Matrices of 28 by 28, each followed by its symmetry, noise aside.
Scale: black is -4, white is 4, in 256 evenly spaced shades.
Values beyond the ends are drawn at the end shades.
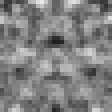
mirrored left to right.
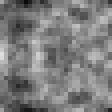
mirrored top to bottom.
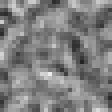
antisymmetric.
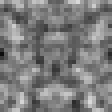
mirrored left to right.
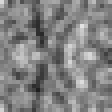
mirrored top to bottom.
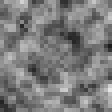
symmetric across the other diagonal.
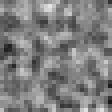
antisymmetric.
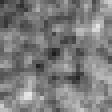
symmetric.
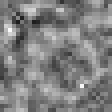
symmetric.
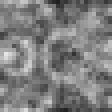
mirrored top to bottom.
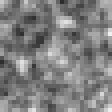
symmetric.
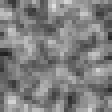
antisymmetric.
